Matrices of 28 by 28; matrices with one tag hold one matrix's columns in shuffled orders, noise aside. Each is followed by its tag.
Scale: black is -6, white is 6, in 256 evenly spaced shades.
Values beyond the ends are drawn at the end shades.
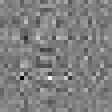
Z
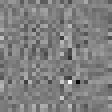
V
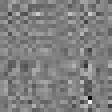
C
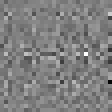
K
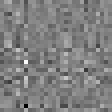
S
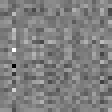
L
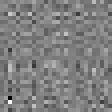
C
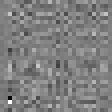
C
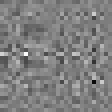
K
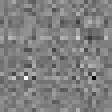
Z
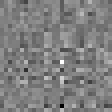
S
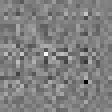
K
